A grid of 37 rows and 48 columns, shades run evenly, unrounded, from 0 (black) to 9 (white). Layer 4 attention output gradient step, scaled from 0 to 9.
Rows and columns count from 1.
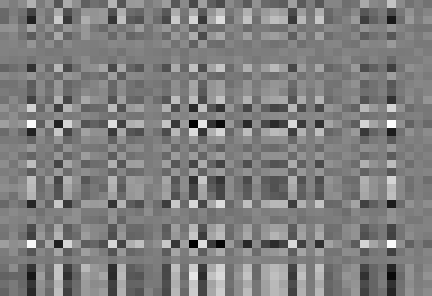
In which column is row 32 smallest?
44
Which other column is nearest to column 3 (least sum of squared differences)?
45
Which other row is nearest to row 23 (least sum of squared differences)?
14
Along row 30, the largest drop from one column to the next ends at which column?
23
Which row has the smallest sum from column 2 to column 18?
35
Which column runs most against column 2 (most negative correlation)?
12
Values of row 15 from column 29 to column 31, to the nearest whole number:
4 5 5
